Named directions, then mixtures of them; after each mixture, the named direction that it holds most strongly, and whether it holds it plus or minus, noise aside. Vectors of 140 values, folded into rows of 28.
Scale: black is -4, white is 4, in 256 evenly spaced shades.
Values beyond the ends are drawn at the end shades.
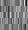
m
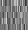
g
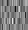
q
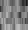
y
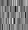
q, plus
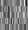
m, plus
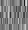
m, minus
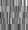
m, minus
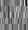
m, plus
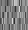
q, plus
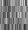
m, plus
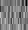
m, plus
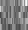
y, minus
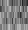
y, plus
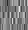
q, plus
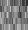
y, plus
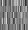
g, plus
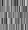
g, minus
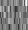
m, minus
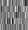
q, minus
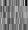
m, plus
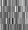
q, minus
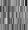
m, plus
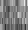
y, minus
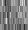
g, plus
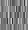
m, minus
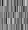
g, minus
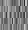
m, minus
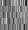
g, plus
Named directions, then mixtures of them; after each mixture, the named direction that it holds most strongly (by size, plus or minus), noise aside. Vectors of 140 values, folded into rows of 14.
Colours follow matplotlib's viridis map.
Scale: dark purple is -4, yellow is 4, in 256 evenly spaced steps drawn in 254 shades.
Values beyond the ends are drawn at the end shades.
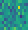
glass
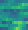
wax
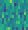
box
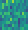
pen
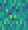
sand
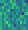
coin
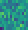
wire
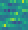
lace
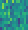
pen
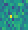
sand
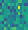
glass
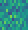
sand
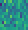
sand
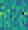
coin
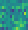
wax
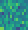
wire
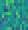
box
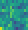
wax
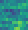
wax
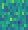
pen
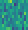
box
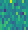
box
